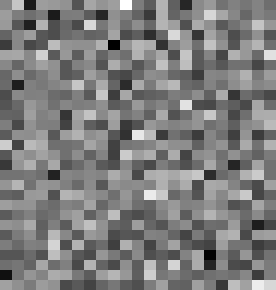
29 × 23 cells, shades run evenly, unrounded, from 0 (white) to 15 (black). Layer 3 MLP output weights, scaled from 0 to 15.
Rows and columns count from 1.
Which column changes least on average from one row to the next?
4
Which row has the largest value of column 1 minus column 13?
28
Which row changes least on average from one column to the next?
21
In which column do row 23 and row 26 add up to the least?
5
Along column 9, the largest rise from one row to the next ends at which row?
2
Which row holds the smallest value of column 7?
9
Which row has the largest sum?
26
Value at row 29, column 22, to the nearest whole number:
1
